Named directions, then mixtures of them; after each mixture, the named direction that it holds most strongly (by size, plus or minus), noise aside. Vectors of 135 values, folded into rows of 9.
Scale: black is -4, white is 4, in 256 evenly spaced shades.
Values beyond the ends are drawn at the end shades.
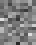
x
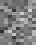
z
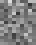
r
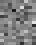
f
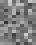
r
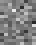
f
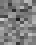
x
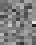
f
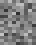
r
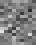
z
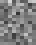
r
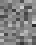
f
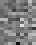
x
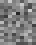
r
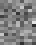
f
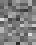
x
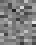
f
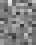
r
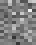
r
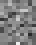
x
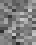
z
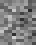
z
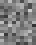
r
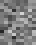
z
